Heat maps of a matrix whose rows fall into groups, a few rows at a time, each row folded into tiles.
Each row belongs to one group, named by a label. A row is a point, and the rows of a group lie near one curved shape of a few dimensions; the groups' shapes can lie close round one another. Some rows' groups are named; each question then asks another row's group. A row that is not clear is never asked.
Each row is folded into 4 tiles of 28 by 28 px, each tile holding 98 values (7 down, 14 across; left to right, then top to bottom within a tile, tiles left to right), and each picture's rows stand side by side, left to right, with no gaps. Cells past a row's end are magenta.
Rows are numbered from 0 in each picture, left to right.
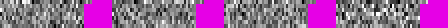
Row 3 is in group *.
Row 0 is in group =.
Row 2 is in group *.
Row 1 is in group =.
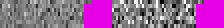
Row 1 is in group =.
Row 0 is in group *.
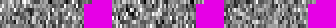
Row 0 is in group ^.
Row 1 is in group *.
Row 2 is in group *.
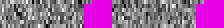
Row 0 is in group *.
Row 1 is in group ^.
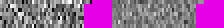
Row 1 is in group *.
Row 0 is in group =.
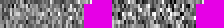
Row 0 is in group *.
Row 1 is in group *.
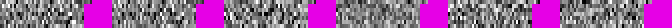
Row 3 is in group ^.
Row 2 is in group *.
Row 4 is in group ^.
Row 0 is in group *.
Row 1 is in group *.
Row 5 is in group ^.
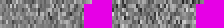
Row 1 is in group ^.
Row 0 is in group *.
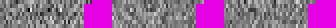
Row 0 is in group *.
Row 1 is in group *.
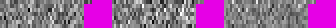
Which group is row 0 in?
*
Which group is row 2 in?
=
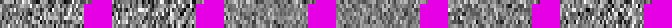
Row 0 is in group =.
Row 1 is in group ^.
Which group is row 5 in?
^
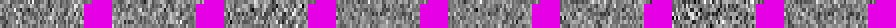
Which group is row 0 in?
=
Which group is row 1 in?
*
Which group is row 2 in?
^
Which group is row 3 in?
=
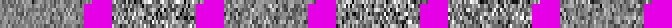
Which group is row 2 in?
^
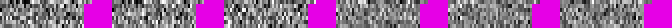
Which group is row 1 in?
^
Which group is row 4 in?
^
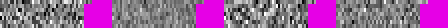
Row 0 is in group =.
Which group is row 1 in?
*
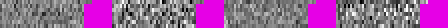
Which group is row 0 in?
*
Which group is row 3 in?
*
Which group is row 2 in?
*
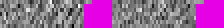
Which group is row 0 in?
^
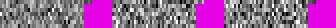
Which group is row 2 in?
*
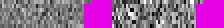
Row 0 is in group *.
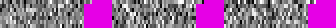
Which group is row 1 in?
=
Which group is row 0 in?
^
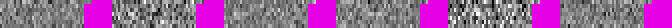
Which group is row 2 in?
*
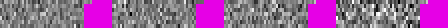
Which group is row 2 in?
*
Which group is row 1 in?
*
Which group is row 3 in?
*
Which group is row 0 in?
*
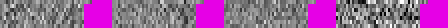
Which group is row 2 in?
^
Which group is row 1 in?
^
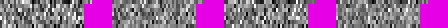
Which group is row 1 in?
=
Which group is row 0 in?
=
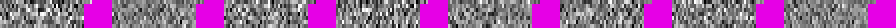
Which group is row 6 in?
=
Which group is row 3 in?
^
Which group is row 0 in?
*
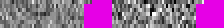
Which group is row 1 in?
*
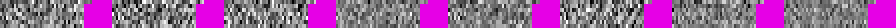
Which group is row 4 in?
^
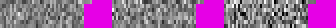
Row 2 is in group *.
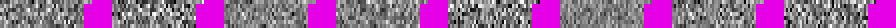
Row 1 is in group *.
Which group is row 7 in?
=
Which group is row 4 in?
^
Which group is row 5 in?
^
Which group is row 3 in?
^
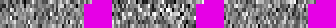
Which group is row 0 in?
^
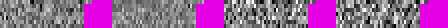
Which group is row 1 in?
^
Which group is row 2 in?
=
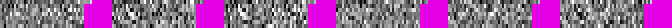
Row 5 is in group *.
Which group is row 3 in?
^
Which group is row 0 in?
*
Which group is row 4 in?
*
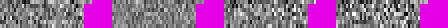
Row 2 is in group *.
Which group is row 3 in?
*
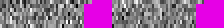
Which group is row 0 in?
^
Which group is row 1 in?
^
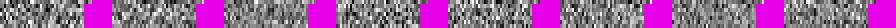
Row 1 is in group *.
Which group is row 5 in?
=
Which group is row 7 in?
^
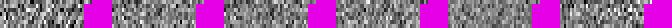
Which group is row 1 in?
^
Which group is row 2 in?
^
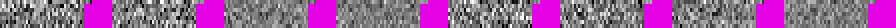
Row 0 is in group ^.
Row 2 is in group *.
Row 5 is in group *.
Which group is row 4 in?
=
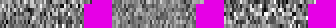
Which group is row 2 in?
*
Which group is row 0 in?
^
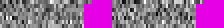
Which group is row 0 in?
^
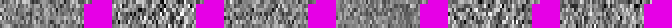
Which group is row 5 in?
=
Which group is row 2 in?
*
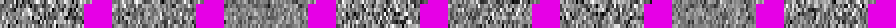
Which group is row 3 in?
*
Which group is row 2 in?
=
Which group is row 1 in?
^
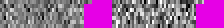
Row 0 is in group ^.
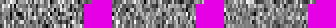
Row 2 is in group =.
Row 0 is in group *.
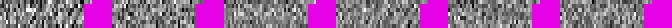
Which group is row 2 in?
*
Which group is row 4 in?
^
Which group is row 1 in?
*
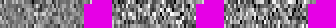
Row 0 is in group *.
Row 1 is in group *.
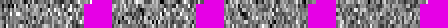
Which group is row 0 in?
*
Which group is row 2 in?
*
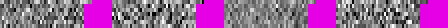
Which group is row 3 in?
*
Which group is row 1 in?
*
